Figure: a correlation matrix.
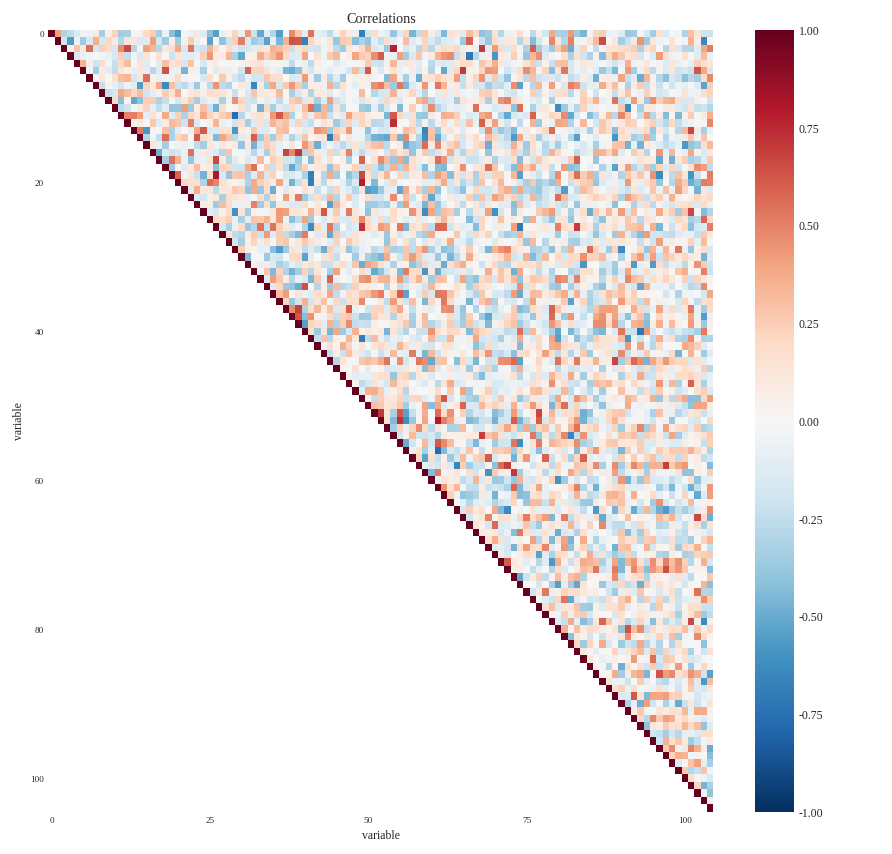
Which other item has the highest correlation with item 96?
86
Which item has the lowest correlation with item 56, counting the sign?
61
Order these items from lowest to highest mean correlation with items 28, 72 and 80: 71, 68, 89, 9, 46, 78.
78, 68, 46, 9, 89, 71
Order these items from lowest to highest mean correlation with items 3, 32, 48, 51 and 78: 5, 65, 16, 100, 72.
16, 72, 100, 5, 65
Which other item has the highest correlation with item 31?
5
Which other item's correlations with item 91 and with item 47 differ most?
41
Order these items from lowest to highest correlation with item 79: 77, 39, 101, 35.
35, 77, 39, 101
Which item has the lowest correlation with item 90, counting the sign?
29
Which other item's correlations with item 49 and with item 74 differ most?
26
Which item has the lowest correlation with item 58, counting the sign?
64
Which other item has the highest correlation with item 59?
73
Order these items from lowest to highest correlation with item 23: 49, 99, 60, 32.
49, 99, 60, 32
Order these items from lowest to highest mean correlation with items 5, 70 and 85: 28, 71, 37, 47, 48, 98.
37, 47, 28, 48, 98, 71
